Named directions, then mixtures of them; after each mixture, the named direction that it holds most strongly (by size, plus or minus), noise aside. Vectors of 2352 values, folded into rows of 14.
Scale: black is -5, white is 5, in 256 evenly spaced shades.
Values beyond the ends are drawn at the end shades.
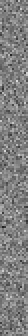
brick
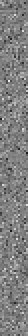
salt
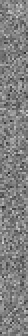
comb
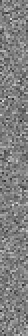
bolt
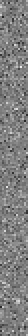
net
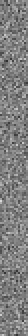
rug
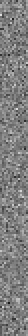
net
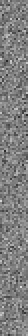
rug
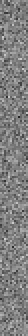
bolt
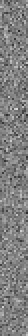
net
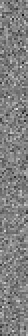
net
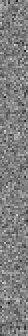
net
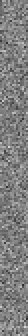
bolt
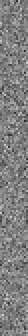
brick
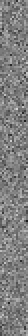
brick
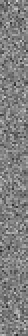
rug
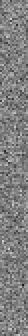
bolt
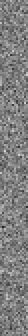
brick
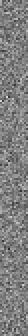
bolt
